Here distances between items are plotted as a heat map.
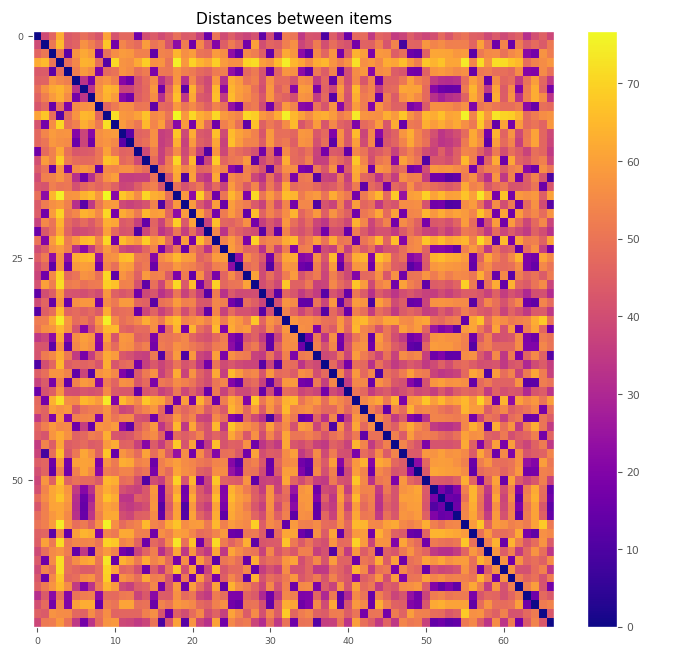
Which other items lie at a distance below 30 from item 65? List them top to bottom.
17, 42, 45
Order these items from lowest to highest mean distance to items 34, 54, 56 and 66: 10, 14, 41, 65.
14, 65, 10, 41
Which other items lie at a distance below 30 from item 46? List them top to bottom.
14, 21, 28, 50, 57, 60
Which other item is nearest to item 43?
30
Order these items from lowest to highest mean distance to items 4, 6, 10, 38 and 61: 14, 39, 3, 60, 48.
39, 48, 60, 14, 3
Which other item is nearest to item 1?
47
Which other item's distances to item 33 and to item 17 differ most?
42
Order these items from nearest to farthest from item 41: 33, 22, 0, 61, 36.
61, 0, 22, 36, 33
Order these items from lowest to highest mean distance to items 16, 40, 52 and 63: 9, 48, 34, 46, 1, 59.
46, 34, 48, 1, 59, 9
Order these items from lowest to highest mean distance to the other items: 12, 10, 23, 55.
12, 10, 23, 55
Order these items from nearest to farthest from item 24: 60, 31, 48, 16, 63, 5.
16, 5, 31, 60, 63, 48
